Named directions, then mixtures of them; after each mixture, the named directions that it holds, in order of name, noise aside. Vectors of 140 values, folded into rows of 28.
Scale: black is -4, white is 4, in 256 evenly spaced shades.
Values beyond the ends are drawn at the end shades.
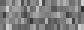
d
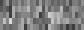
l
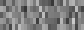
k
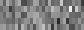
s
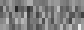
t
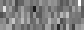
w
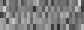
k, s, w.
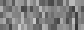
k.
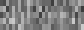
k, l, w.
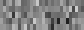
k, l, s.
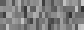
d, k.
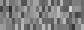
l, s, t.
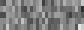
d, k, t.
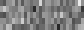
d, w.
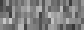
l.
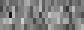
l, t.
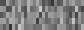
k, l.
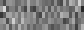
k, w.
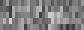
l.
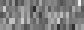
l, w.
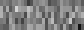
t.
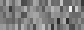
s.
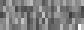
d, k, t.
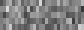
d.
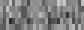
d, l, w.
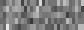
d.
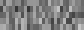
s, t.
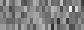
s.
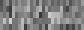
l.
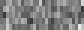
d, t.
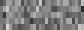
d.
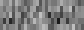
l, s, w.
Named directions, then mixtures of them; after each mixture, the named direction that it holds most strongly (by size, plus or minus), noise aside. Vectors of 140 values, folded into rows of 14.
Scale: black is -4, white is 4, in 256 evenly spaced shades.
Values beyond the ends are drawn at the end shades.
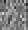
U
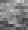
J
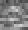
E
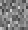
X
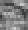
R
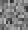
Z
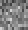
X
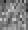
U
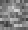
E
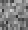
Z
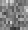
Z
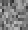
Z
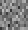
X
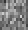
U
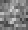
J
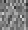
U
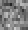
R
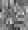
Z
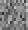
U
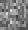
X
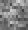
J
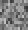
Z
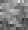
J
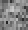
Z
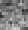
R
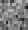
Z
